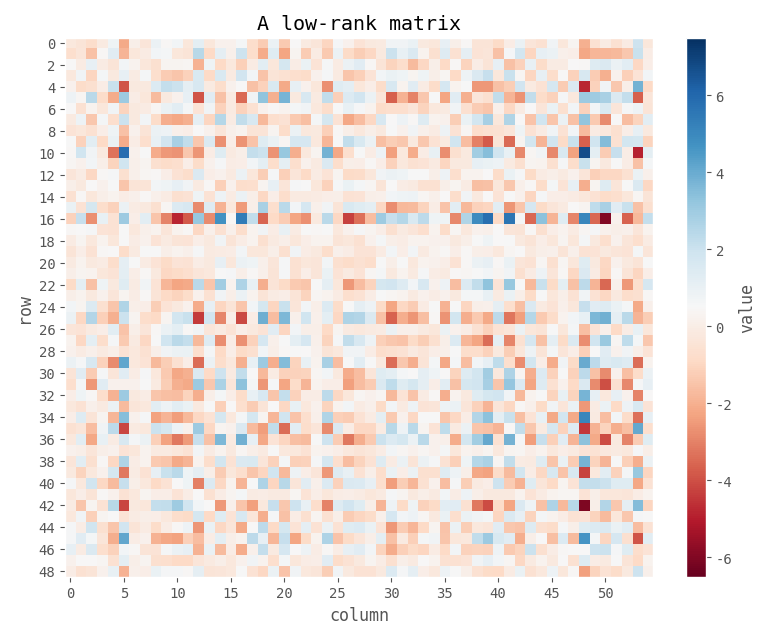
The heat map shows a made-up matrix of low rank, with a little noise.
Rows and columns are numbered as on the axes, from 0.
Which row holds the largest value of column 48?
10
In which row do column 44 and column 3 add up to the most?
16
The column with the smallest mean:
53
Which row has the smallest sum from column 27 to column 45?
25
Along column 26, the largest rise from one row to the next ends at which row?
17
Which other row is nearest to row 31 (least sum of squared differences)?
22
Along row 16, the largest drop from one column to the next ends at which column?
49
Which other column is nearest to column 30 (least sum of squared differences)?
12
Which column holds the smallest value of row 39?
48
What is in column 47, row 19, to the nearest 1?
0
